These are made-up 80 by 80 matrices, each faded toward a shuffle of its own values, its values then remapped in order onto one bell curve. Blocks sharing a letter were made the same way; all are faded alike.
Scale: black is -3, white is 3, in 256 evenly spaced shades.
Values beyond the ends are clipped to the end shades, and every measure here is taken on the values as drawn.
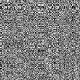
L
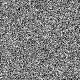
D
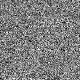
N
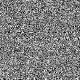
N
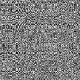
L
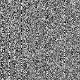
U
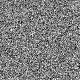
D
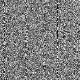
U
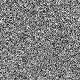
D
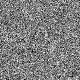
D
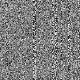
U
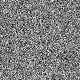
D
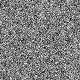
D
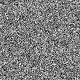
D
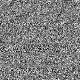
N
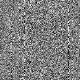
U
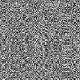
L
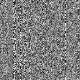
U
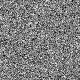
D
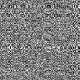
L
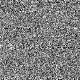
N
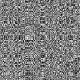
L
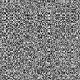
L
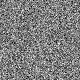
D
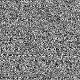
N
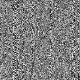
U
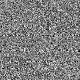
N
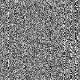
U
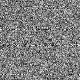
N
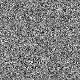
N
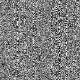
U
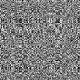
L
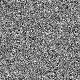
D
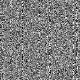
U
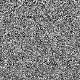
N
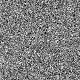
D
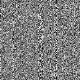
U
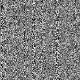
U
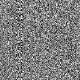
U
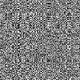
L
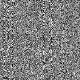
U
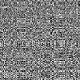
L
